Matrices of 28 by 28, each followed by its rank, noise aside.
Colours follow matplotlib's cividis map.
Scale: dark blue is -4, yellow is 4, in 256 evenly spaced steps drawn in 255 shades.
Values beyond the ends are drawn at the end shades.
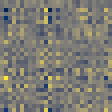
three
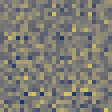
six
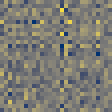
four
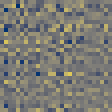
three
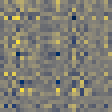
three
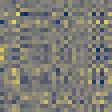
three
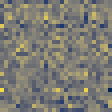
six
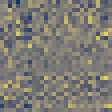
six
